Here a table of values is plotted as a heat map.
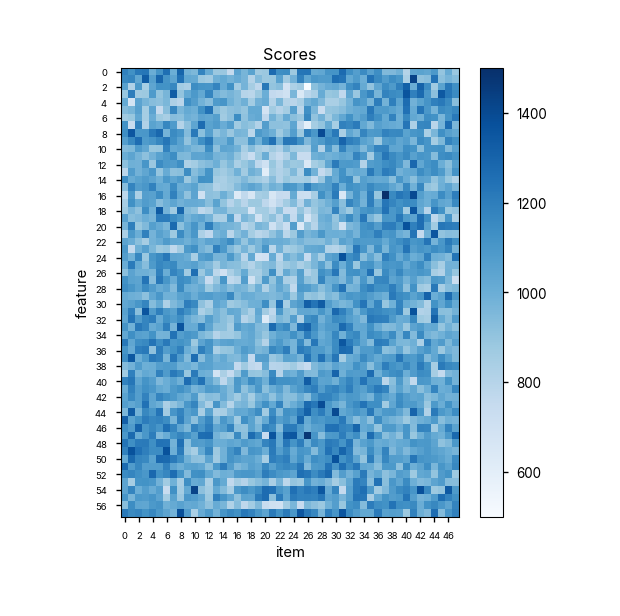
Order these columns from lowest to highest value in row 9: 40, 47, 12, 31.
40, 47, 12, 31
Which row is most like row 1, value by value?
31
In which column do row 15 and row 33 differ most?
8
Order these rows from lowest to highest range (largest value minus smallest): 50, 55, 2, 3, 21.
55, 50, 21, 3, 2
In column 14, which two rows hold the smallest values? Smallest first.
26, 40
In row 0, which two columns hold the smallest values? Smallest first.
15, 40
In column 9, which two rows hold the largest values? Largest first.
40, 30
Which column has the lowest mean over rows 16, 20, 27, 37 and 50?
18
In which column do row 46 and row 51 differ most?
12
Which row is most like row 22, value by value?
29
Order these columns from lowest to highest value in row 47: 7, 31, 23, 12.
7, 31, 12, 23
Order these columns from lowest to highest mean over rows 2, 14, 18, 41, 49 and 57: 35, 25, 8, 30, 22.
22, 25, 35, 30, 8
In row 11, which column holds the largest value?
37
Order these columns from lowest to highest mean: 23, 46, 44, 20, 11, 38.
20, 23, 11, 44, 46, 38
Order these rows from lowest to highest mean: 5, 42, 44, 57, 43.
5, 42, 43, 44, 57
